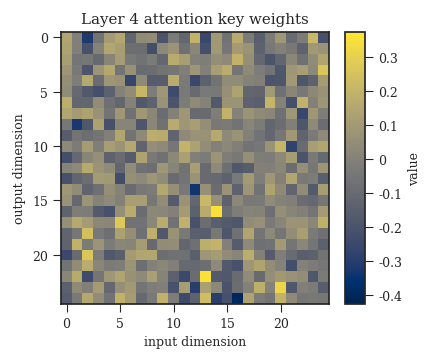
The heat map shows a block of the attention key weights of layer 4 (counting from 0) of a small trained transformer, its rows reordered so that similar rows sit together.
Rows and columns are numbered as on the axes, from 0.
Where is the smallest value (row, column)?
24, 16
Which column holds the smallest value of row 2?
19
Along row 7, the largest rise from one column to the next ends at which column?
23
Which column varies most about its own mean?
2
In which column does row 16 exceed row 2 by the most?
14
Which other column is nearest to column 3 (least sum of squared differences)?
18
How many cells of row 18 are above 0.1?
5
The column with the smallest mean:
12
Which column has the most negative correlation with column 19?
10
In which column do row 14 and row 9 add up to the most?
9
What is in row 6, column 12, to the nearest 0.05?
0.05
